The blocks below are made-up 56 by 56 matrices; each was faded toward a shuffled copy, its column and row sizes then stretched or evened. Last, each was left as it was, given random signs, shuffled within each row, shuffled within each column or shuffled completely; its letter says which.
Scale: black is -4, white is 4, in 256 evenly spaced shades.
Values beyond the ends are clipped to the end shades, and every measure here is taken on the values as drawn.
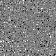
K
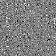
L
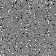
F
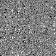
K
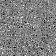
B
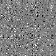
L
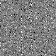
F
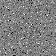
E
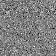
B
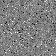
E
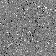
E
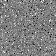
E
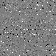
B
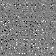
L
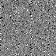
F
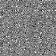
L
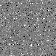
B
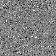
B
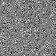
F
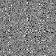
L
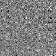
L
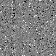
F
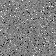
E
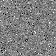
E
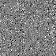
F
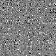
L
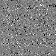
L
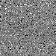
K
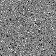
E
